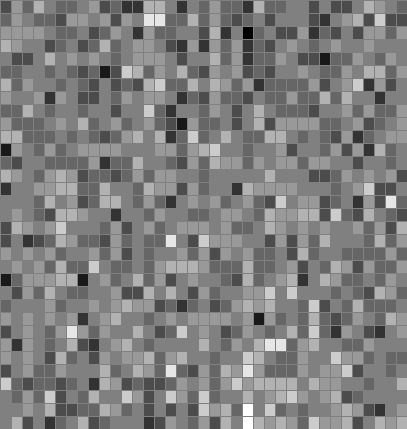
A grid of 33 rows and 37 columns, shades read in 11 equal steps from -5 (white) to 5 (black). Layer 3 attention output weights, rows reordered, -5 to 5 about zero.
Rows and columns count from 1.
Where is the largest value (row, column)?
3, 23
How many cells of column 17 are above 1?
8
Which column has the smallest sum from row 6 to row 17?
20
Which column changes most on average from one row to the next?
16
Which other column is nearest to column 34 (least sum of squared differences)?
4
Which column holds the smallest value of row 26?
7
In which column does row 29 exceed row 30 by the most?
1
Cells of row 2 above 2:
1
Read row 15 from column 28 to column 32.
0 0 0 1 0
